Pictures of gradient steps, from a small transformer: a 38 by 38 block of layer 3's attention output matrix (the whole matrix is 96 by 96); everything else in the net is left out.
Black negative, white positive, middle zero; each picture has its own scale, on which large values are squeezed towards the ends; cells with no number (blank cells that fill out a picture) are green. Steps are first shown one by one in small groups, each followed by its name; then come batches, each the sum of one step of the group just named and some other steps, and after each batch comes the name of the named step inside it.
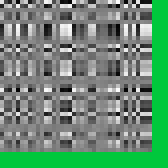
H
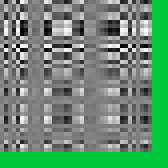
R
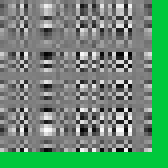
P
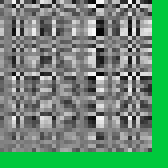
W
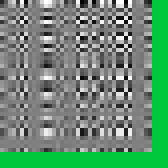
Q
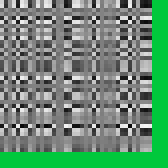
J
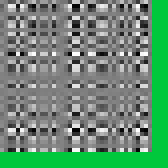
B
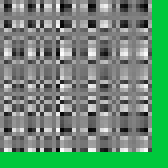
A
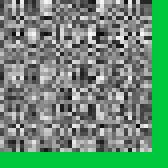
Q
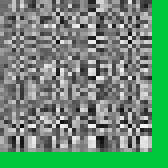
W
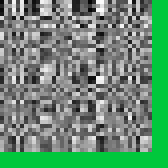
W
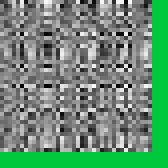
A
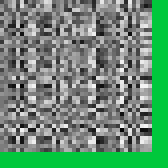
W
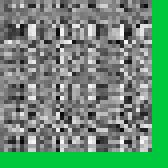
A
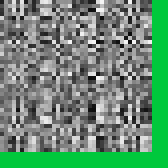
W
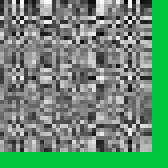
Q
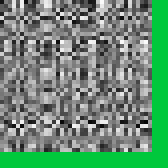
Q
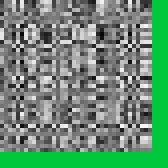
W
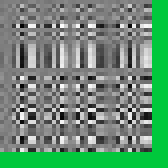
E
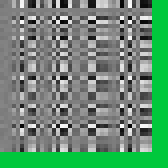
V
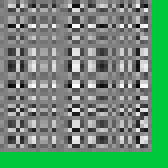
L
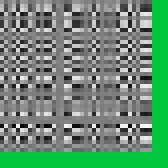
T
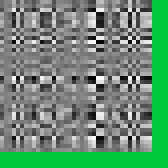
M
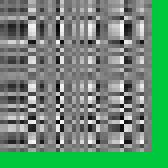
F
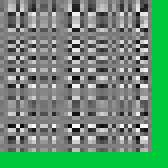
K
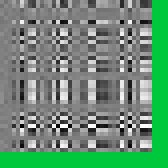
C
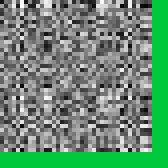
V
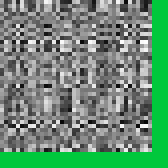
T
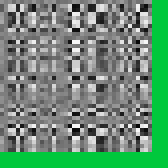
K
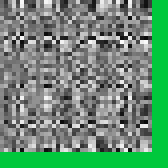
V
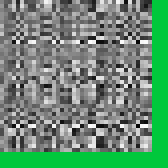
M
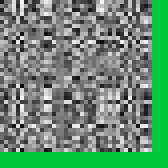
K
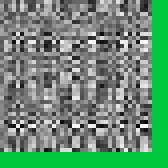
K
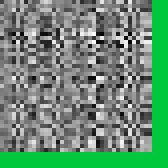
M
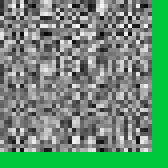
L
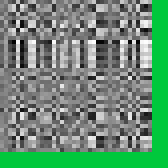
E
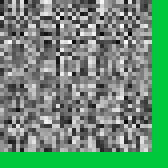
F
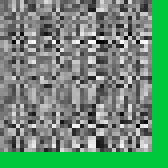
M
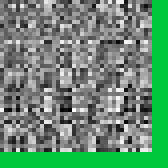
F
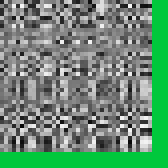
C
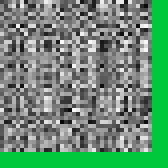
L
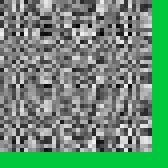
T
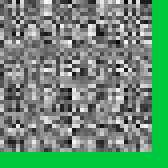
F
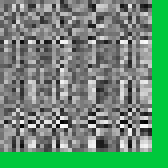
C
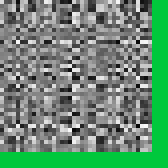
K
